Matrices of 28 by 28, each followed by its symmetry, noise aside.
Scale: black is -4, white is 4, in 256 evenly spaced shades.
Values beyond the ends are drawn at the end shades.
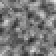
symmetric across the other diagonal.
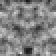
mirrored left to right.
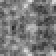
mirrored top to bottom.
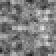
mirrored top to bottom.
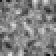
same after a half turn.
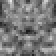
mirrored left to right.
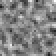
symmetric across the other diagonal.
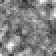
symmetric across the other diagonal.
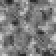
same after a half turn.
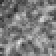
symmetric.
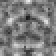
mirrored left to right.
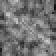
same after a half turn.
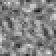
same after a half turn.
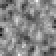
same after a half turn.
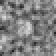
mirrored top to bottom.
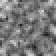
symmetric.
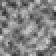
symmetric.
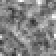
symmetric across the other diagonal.
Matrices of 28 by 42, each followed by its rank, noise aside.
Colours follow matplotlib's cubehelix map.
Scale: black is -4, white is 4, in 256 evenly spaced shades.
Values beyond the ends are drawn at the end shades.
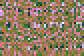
four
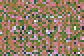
five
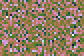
six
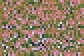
five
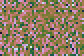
six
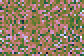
seven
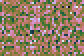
five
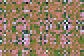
three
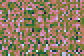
seven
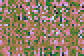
six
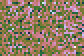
seven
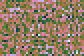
five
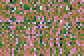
six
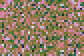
seven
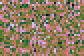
six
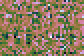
six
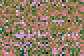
six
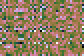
three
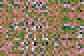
four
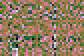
four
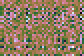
three
